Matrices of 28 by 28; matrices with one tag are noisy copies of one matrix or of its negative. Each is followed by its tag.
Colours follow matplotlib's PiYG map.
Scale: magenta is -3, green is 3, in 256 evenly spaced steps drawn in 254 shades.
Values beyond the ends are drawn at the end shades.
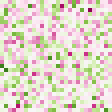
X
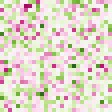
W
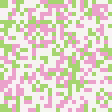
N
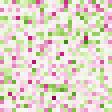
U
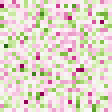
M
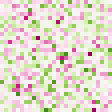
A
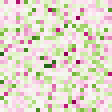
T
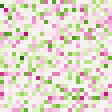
W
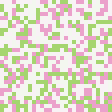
N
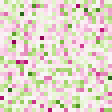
T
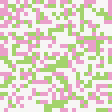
N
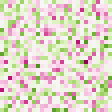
N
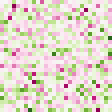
W
